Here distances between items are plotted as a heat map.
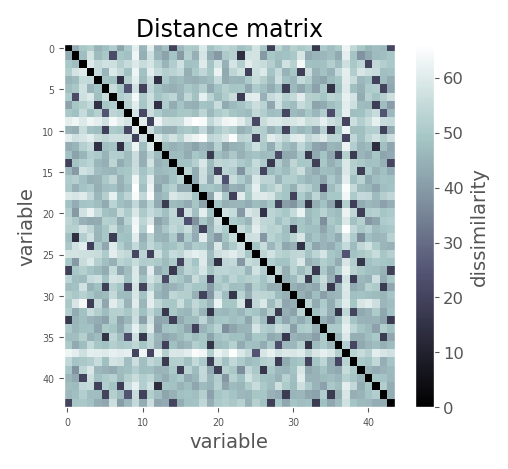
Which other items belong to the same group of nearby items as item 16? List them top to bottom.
21
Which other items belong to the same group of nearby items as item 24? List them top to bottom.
3, 31
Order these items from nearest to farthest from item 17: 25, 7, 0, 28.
7, 0, 28, 25
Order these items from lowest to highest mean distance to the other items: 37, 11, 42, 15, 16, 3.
42, 15, 16, 3, 11, 37
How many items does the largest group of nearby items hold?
6
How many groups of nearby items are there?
12
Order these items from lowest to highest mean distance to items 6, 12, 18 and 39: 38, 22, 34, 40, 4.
4, 22, 34, 40, 38
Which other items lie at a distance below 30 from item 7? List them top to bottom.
4, 12, 41
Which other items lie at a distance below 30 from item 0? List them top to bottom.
14, 27, 33, 43
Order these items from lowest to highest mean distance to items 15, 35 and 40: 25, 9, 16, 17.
17, 16, 25, 9
